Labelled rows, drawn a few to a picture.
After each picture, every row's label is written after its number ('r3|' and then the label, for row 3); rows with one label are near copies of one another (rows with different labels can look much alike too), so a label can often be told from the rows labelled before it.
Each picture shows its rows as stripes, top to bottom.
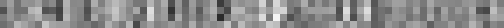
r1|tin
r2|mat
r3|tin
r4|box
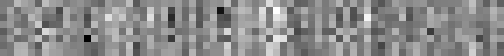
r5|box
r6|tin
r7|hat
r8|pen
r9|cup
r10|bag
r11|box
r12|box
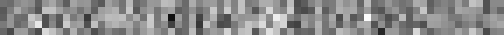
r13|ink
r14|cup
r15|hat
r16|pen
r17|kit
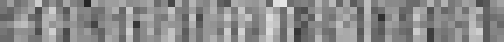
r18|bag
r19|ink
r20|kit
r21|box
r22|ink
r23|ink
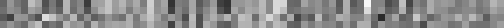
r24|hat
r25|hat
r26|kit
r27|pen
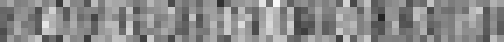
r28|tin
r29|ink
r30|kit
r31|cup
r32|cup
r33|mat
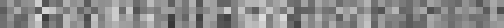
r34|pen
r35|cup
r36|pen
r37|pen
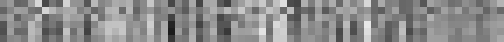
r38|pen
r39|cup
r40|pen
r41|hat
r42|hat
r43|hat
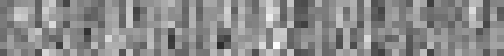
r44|ink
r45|box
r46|box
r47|ink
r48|bag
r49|hat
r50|tin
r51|cup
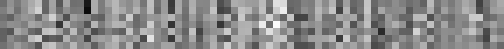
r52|bag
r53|bag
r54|ink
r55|tin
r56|kit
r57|mat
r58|cup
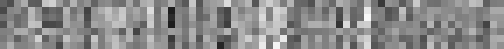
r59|kit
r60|hat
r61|hat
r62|mat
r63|box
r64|pen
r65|tin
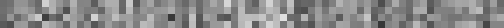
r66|cup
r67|ink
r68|pen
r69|kit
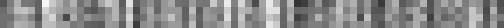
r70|cup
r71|box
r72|ink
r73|box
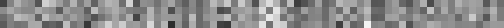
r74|cup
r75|tin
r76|box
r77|hat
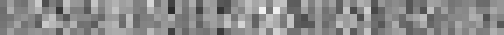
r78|pen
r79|tin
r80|ink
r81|cup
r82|tin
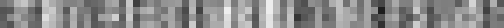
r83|box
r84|kit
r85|cup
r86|kit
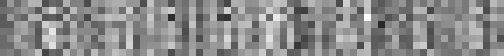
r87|mat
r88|ink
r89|hat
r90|kit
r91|ink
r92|cup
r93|ink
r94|pen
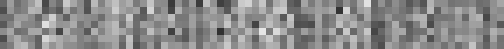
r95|pen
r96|mat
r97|ink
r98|cup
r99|tin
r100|cup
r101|box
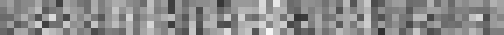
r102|tin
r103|pen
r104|ink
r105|pen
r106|kit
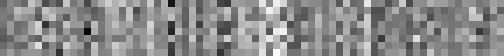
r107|hat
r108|box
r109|ink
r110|pen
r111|bag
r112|kit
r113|pen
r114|tin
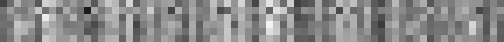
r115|cup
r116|bag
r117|cup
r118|box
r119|box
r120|cup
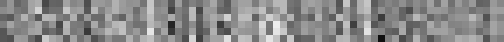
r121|mat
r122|pen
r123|kit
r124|tin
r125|hat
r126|kit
